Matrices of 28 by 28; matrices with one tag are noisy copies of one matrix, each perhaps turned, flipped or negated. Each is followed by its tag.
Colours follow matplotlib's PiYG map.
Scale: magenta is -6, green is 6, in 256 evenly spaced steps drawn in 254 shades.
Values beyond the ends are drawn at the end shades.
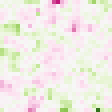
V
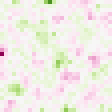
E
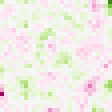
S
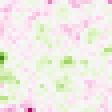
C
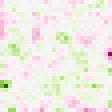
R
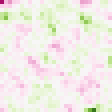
S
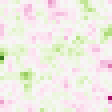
V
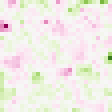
R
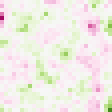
S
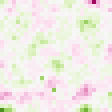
S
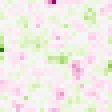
E
